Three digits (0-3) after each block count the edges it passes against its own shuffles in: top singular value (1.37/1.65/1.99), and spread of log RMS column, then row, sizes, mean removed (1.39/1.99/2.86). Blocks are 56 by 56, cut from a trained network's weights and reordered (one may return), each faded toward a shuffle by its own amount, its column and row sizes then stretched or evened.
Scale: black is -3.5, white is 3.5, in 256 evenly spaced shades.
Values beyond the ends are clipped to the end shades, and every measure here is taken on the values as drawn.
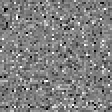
0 1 1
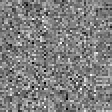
1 1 0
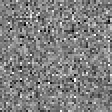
0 1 1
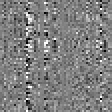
3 3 1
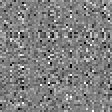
2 2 0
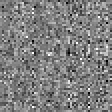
2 2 1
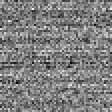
2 1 1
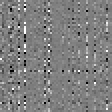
2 3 1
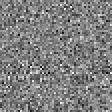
2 0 1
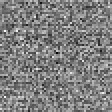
0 0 1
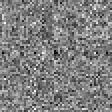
2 1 0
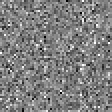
0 2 0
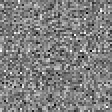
1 0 0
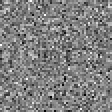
2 0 0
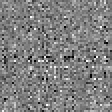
0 2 2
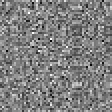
2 1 0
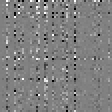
2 3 2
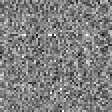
2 0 1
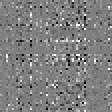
2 3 2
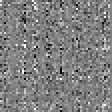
0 3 1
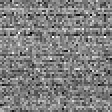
2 0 1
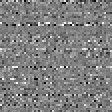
0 0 3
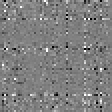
2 2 2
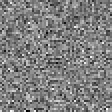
2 0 1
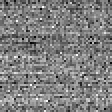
2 0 1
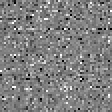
0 1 2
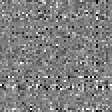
1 1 3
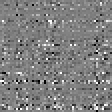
2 2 3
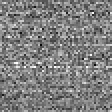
1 0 2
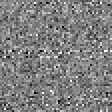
0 0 2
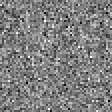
1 0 0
